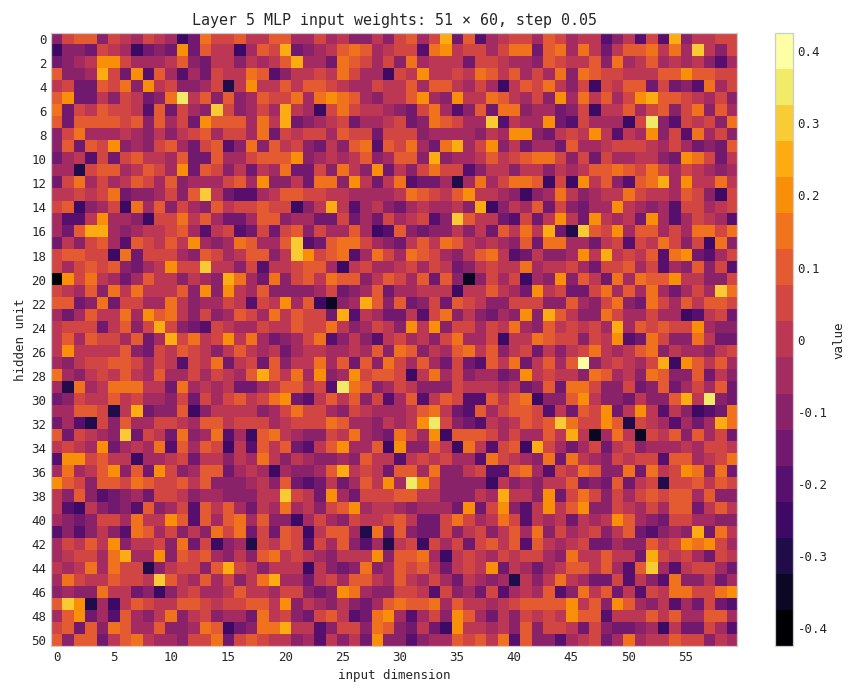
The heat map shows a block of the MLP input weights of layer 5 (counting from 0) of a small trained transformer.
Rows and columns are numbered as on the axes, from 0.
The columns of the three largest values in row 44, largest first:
52, 15, 38
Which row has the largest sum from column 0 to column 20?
7
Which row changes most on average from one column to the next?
33
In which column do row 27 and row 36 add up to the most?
46
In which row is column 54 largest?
0
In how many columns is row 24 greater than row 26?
29
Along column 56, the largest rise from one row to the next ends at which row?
24
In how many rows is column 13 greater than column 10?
25
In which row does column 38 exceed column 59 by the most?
44
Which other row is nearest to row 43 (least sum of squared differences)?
26
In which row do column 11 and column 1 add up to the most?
5
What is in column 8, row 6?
-0.2
